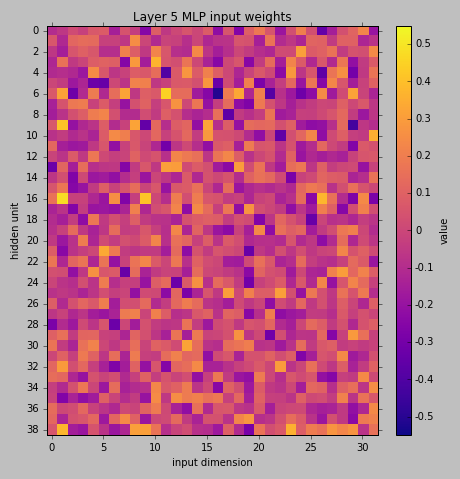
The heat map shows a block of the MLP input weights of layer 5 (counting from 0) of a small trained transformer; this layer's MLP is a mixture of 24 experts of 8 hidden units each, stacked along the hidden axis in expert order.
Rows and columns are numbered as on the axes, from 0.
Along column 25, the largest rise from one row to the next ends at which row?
10
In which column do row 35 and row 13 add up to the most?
12
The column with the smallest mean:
2
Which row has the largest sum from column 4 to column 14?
6
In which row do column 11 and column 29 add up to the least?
4
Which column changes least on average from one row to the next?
23
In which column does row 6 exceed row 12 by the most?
11
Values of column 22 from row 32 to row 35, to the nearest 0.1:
0.3 -0.1 -0.1 0
